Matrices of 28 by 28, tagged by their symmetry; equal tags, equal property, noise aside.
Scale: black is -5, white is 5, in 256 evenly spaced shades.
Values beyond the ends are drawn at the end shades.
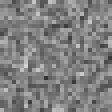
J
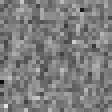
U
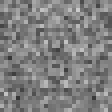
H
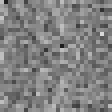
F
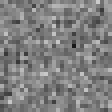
J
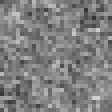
U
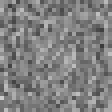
U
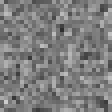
F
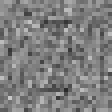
U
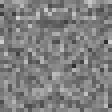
H
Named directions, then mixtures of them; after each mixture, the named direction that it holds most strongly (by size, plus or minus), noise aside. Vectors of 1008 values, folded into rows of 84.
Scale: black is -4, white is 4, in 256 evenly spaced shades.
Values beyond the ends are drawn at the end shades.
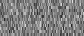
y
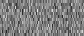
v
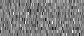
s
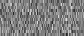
v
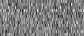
v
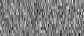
y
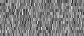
v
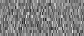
s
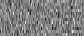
s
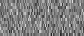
y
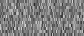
y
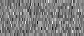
s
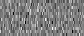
s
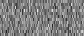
v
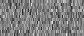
v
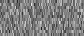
y
